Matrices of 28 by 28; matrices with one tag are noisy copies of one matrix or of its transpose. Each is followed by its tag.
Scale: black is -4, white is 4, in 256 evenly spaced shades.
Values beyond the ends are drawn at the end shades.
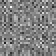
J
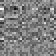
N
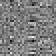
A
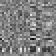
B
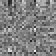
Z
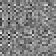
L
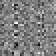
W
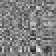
B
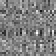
A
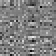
A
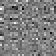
N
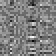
A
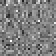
N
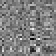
B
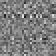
W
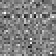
W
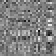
B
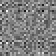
J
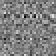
W
